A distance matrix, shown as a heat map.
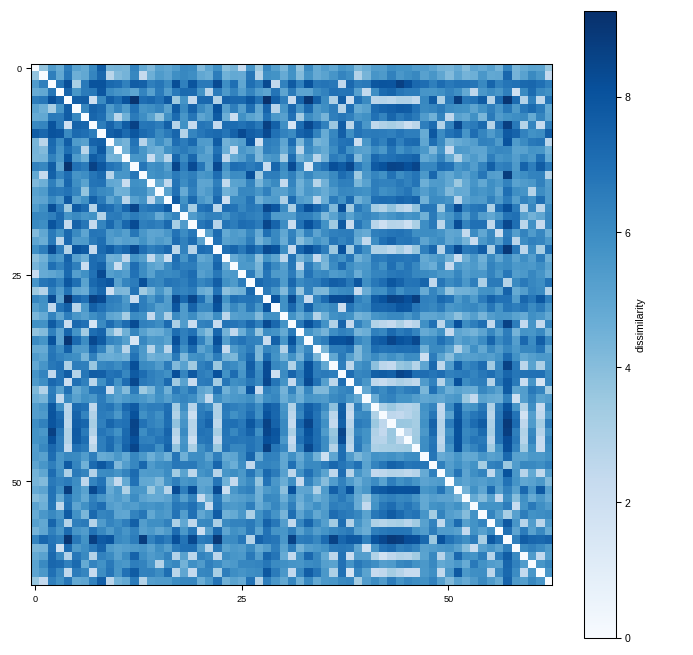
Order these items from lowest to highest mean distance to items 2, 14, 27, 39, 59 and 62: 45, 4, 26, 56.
56, 45, 4, 26
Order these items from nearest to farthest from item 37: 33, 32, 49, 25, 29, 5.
29, 5, 25, 32, 49, 33
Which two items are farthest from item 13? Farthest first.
57, 26
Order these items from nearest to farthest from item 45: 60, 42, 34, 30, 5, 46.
42, 46, 30, 60, 34, 5
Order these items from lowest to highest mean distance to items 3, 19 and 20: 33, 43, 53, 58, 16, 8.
58, 53, 43, 16, 33, 8
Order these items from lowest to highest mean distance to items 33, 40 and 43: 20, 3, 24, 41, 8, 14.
3, 41, 14, 20, 24, 8
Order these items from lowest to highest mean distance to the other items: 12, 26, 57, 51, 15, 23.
23, 15, 51, 26, 12, 57
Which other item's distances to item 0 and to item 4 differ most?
25
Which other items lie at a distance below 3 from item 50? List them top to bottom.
6, 10, 24, 32
